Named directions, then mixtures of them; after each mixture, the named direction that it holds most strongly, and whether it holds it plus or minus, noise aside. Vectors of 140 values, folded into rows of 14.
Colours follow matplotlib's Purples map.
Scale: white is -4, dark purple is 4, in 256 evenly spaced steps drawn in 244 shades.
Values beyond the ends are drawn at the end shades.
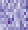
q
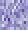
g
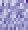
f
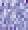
f, plus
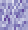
g, plus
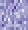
g, minus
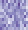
q, minus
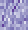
g, minus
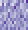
f, plus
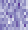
q, minus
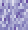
f, plus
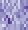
q, plus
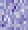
g, minus
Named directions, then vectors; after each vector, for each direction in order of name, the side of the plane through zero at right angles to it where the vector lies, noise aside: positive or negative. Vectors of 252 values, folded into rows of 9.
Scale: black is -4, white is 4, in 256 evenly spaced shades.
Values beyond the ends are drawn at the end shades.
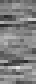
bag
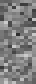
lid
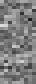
negative, positive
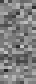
positive, negative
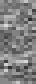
negative, positive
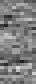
positive, negative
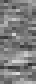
negative, positive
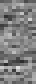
positive, negative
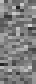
positive, negative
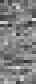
positive, positive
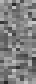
negative, negative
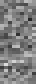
negative, positive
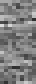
negative, negative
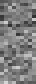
positive, positive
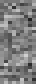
negative, positive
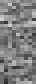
negative, negative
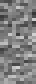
positive, positive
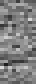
positive, negative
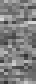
negative, negative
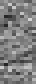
positive, negative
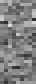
negative, negative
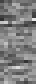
positive, positive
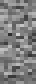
negative, negative
